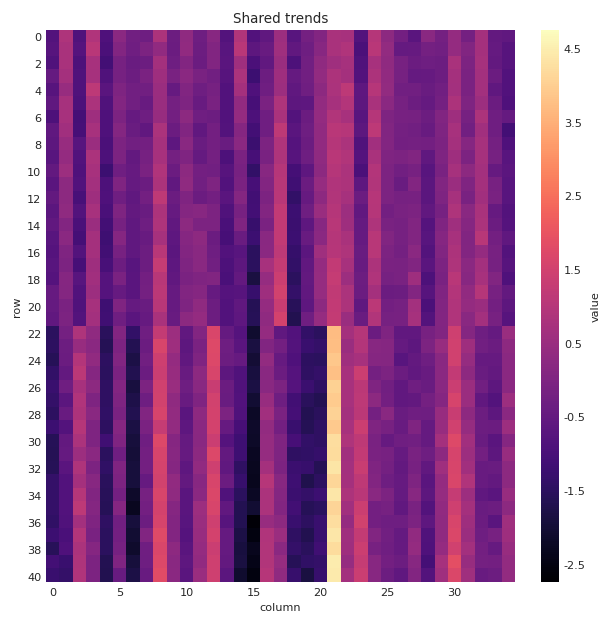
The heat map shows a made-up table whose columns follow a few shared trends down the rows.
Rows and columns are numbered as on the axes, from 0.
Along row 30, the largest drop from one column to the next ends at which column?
22
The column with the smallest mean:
15
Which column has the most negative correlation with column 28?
27
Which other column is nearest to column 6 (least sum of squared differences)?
19
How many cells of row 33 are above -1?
27
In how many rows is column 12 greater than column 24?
19
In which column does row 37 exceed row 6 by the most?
21
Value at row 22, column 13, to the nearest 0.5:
-0.5
